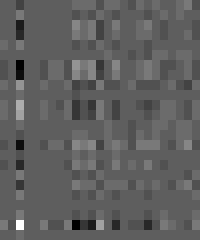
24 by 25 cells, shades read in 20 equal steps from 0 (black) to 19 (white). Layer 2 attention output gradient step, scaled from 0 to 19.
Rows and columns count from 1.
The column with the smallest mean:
17
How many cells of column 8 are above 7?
3
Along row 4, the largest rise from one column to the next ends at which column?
4
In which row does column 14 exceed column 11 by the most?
23
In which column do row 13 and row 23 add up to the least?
10
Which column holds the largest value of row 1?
24
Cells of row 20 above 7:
3
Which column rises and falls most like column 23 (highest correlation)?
14
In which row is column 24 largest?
15
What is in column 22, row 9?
8
